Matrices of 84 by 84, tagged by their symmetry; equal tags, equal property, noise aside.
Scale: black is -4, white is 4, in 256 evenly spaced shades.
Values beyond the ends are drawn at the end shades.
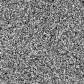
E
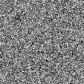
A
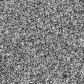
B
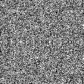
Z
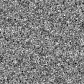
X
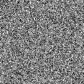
A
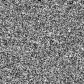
B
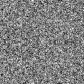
Z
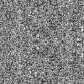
Z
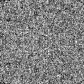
Z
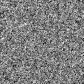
B
